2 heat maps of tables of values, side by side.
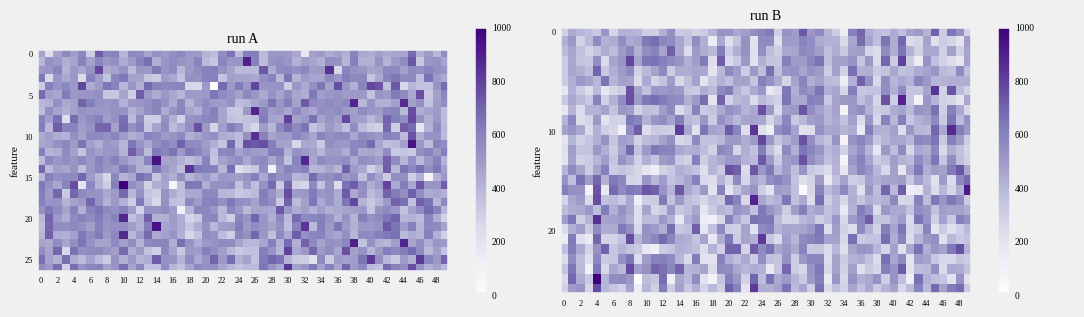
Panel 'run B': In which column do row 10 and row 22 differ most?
25
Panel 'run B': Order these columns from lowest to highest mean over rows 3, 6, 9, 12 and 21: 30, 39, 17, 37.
37, 17, 30, 39
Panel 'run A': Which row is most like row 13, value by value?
21
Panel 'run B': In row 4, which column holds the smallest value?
18
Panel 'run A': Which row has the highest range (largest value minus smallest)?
16
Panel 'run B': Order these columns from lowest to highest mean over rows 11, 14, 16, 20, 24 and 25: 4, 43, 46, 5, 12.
46, 5, 43, 12, 4
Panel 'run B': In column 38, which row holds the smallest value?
12
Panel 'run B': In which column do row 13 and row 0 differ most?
16
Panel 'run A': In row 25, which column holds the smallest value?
33
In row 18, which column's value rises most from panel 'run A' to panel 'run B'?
29
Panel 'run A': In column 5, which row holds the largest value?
4
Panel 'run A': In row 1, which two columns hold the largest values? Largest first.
25, 45
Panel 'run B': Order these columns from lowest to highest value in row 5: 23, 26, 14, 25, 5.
14, 23, 26, 25, 5
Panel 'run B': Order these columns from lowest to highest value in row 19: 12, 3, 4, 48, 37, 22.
22, 3, 12, 48, 37, 4
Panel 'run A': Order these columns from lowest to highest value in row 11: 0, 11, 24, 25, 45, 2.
24, 0, 2, 11, 25, 45
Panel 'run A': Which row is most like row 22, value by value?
20
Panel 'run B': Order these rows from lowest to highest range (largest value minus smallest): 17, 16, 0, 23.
23, 0, 17, 16
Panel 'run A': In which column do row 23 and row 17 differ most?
38
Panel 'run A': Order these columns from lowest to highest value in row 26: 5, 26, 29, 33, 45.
26, 29, 5, 33, 45
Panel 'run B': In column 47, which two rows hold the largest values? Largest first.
10, 6
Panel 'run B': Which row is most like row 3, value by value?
7
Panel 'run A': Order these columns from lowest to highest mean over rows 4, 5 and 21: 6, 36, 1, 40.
6, 40, 1, 36
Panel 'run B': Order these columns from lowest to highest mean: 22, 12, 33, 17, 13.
17, 22, 33, 13, 12
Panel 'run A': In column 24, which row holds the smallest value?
14
